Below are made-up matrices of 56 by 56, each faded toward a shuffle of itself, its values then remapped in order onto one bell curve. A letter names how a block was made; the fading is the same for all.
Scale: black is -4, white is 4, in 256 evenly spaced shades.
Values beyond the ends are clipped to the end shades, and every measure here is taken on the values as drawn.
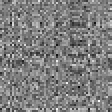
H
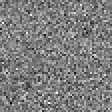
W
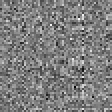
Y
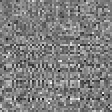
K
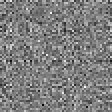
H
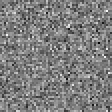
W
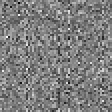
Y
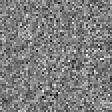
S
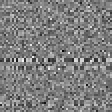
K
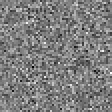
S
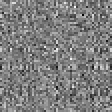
H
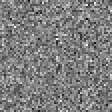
S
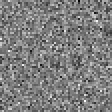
S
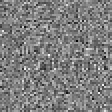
W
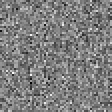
S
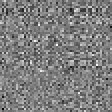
K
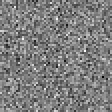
S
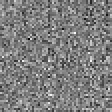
Y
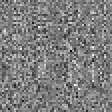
Y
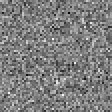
W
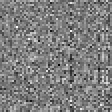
Y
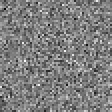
S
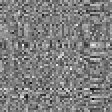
K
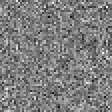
W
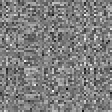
H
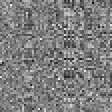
H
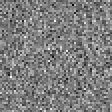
W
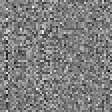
Y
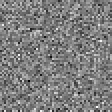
W
